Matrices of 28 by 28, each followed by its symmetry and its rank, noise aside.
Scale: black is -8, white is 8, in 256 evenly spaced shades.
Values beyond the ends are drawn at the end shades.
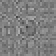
symmetric, rank four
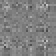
no symmetry, rank three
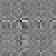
no symmetry, rank two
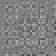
symmetric, rank three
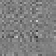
no symmetry, rank two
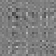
symmetric, rank two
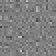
antisymmetric, rank four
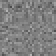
antisymmetric, rank four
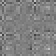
symmetric, rank two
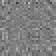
no symmetry, rank three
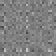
no symmetry, rank two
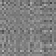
antisymmetric, rank two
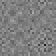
symmetric, rank three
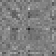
symmetric, rank two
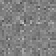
symmetric, rank four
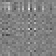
no symmetry, rank two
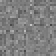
symmetric, rank three
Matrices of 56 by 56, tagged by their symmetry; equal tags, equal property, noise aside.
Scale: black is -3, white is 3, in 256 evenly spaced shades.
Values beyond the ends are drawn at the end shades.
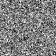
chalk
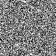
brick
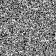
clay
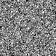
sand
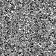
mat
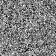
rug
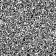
brick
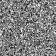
clay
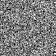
mat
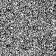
mat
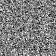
chalk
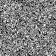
sand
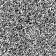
sand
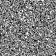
chalk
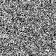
clay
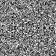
mat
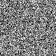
clay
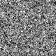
clay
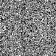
mat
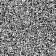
chalk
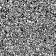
chalk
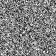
rug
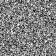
clay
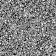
sand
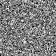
brick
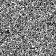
brick
